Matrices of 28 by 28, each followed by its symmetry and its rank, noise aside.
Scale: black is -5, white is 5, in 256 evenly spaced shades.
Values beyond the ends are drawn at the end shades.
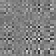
symmetric, rank one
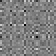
symmetric, rank two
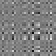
symmetric, rank one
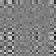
no symmetry, rank one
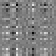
no symmetry, rank one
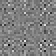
antisymmetric, rank two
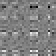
no symmetry, rank one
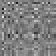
antisymmetric, rank two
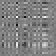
symmetric, rank one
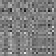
no symmetry, rank two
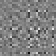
antisymmetric, rank two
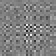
symmetric, rank one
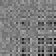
symmetric, rank one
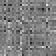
no symmetry, rank three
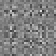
no symmetry, rank two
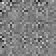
symmetric, rank three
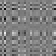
no symmetry, rank one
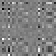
no symmetry, rank two
